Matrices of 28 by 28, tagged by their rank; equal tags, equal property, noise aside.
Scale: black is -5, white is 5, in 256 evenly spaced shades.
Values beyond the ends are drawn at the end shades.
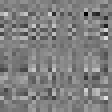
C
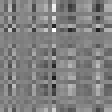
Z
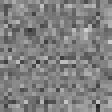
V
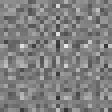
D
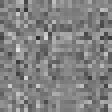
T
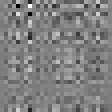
C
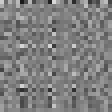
D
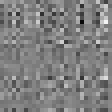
D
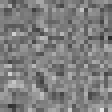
T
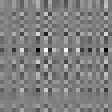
Z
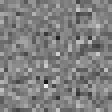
V
